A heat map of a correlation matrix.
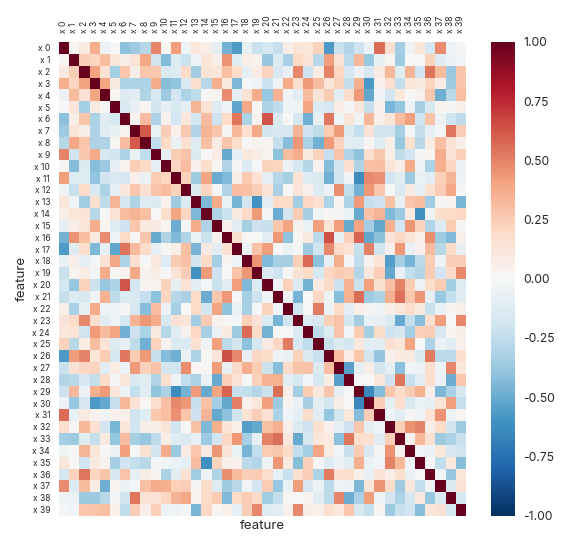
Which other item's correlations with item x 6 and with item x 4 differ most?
x 20
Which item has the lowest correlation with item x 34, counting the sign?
x 18
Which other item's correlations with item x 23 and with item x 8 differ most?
x 9
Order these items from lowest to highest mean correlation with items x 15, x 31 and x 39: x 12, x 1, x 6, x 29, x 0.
x 6, x 29, x 1, x 12, x 0
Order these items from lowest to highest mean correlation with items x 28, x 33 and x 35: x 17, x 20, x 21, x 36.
x 36, x 17, x 20, x 21
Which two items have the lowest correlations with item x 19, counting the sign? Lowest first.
x 13, x 32
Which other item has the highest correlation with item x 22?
x 25
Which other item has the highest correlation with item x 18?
x 24
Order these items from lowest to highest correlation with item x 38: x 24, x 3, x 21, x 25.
x 3, x 21, x 25, x 24
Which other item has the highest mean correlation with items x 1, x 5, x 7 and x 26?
x 8
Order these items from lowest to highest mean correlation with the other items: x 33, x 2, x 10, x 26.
x 33, x 10, x 26, x 2
